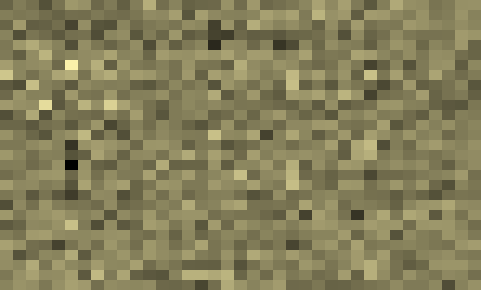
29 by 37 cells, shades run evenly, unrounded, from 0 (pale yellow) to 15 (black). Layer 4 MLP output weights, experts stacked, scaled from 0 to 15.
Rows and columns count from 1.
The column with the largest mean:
6
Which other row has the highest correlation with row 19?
17
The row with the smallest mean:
8
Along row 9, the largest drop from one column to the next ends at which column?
3
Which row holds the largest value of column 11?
4
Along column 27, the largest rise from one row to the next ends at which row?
11
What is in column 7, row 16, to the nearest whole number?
9
